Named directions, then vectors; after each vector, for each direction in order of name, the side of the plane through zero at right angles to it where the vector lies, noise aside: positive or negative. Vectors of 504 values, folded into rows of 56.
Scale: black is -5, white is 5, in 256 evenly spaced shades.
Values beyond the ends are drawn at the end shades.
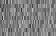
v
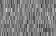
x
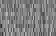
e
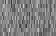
positive, negative, positive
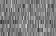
negative, positive, negative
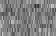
negative, negative, negative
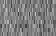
positive, negative, positive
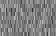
negative, negative, negative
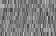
positive, negative, negative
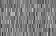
positive, positive, positive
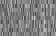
negative, positive, negative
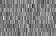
negative, positive, positive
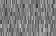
negative, positive, negative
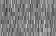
negative, positive, negative
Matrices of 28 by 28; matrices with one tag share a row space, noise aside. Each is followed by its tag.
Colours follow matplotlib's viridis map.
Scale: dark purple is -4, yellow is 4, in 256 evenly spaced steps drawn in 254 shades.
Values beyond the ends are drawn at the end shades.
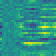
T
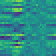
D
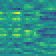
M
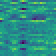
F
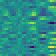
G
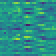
M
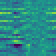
D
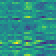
M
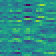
M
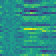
T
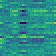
F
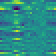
D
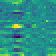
D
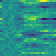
T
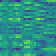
M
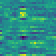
F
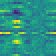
D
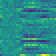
T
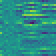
T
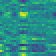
F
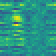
D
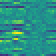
D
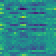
F
